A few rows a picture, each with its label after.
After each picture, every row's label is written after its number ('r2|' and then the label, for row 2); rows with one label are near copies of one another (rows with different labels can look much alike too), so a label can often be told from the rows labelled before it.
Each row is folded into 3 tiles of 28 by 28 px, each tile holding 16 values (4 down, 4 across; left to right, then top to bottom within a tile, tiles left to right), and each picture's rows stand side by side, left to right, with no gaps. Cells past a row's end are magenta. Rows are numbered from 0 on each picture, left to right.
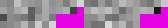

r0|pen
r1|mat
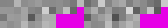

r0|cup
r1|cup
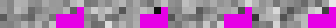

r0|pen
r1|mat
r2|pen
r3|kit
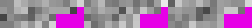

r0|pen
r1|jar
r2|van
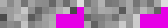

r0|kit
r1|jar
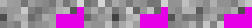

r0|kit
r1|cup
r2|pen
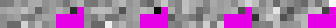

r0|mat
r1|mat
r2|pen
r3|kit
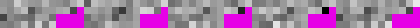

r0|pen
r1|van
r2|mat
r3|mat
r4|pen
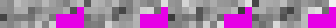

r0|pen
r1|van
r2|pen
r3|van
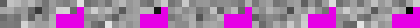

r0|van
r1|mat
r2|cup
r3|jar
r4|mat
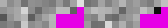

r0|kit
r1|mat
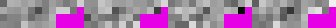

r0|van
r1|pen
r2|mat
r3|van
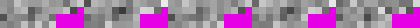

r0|pen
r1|van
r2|pen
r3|van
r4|cup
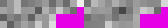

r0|jar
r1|van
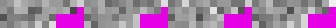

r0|pen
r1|jar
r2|cup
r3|jar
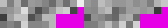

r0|kit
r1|pen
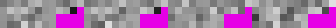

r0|mat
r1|mat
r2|cup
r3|kit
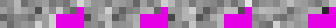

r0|jar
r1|kit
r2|kit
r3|mat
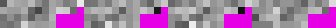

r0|van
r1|mat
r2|mat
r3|kit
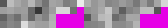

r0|van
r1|kit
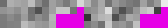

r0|van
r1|kit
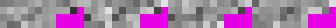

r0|mat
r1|kit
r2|pen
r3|van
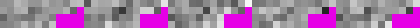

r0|pen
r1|van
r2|jar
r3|mat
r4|pen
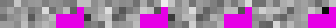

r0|cup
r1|kit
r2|kit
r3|mat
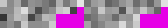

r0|kit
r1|jar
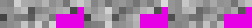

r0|pen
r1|kit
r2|pen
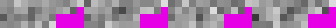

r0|pen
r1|van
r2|cup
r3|kit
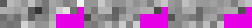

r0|van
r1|pen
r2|pen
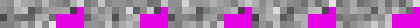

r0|pen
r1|cup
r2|pen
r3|kit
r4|jar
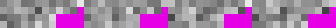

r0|jar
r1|cup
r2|kit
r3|pen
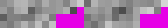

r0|pen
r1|van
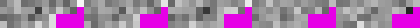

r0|jar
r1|jar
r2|van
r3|cup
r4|mat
